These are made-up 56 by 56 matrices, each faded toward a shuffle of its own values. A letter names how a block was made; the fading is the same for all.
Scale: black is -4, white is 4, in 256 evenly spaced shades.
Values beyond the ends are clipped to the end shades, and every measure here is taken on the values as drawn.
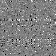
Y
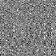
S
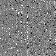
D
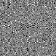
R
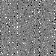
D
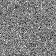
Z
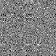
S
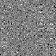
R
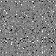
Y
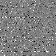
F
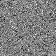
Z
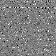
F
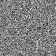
Z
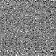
S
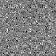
S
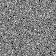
Z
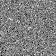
Z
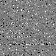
F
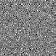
S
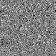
S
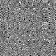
R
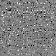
Y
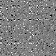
Y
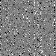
D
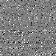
Y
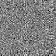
S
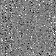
D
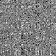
R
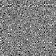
R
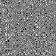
Y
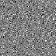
R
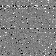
F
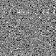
R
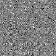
S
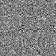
R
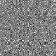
R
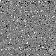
F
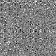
R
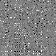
Y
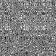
S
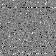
F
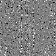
D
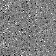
D
